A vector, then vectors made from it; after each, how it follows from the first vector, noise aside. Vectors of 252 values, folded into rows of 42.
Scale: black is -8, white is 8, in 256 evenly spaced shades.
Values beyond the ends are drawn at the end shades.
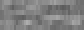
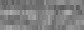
wrapped around.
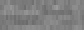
reversed, shrunk.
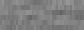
wrapped around, negated, shrunk.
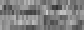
reversed, negated, scaled up.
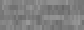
shrunk.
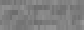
wrapped around, negated, shrunk.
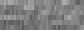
wrapped around.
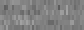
reversed, negated, partly zeroed.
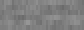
shrunk.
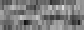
negated, scaled up.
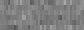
wrapped around, partly zeroed.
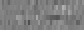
negated, partly zeroed.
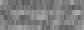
wrapped around.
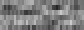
reversed, negated, scaled up.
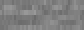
reversed, shrunk.
